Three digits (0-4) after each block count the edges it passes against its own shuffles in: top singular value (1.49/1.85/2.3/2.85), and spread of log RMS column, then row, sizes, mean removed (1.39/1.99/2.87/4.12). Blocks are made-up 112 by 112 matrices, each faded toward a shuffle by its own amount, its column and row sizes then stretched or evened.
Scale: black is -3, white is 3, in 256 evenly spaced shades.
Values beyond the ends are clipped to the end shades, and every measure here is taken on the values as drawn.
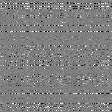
4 1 4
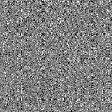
3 2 1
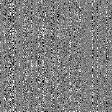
1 4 1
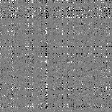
3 3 3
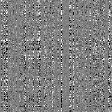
3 4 2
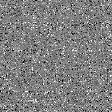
1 1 2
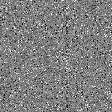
2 1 0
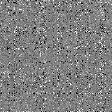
0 3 2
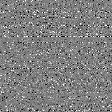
3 0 3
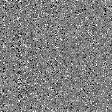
0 2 0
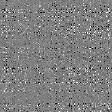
1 3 3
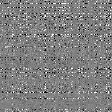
1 3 4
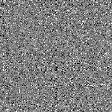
2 1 2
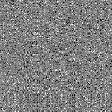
3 1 0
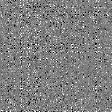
1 3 2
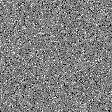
0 0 0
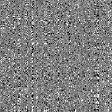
3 3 1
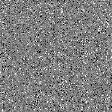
0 2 1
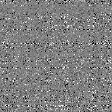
0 2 3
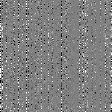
3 4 1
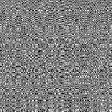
4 0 3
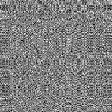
4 0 2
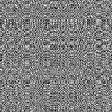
4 0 2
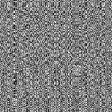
4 3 0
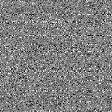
3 0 2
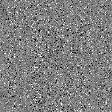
1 2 1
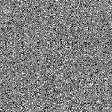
2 1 1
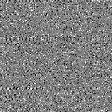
3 0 1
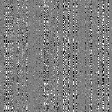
4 4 1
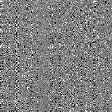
3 3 0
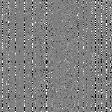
4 4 1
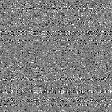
3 0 3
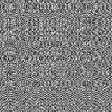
4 0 1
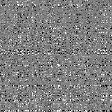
3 2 3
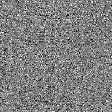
1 1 2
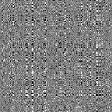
4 3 2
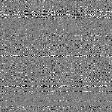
3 2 4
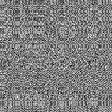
4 0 0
